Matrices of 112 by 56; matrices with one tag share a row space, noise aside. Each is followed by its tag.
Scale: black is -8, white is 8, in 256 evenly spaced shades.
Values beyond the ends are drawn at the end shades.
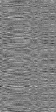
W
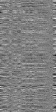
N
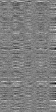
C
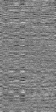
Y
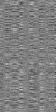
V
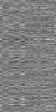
Y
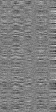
C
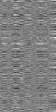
C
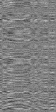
W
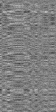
W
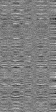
C
